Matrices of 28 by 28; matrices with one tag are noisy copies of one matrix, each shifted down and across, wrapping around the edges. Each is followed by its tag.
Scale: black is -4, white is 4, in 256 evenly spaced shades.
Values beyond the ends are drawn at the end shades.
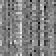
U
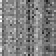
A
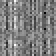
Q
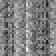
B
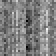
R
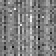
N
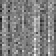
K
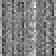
U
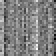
U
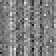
K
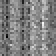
B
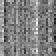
U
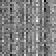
N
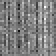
Q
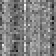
A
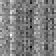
B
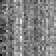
R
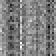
A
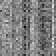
A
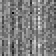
Q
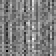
Q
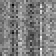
A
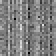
N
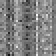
A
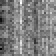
R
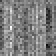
R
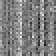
U
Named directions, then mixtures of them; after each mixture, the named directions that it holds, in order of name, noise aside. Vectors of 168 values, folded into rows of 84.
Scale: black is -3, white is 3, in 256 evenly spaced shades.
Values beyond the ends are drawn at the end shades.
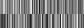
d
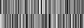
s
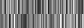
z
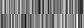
d, z.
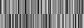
s, z.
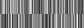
d, s, z.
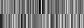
s, z.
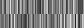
z.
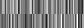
d, s, z.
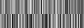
d, s.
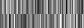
z.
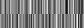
d, s, z.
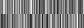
d.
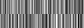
d, s, z.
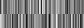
s.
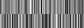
d, s.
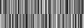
s, z.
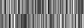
z.
